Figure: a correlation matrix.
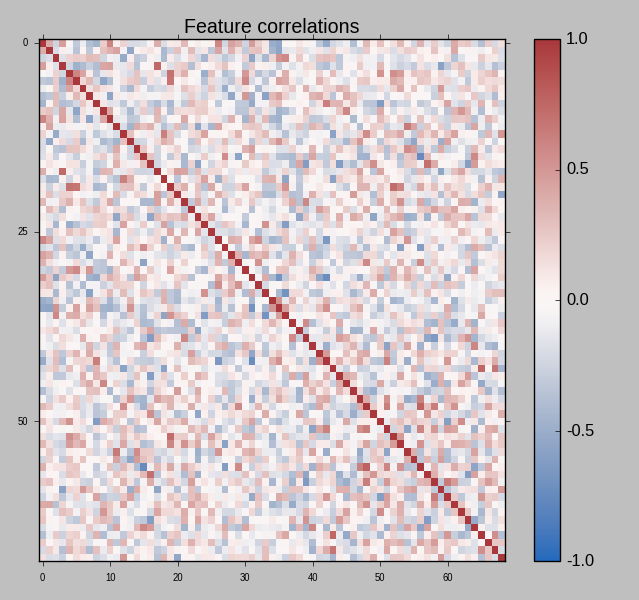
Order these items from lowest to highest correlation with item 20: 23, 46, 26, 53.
53, 23, 26, 46
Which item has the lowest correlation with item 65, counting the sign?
45
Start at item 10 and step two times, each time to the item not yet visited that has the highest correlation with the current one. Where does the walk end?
26
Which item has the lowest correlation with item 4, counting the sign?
24
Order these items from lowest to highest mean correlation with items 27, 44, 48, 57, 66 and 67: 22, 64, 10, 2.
2, 64, 10, 22
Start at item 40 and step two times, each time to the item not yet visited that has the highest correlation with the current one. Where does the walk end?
15
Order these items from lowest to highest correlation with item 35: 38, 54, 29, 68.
54, 38, 68, 29
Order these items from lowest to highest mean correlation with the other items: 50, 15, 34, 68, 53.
34, 15, 68, 50, 53
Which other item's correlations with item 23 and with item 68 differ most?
49
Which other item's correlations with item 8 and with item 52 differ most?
19
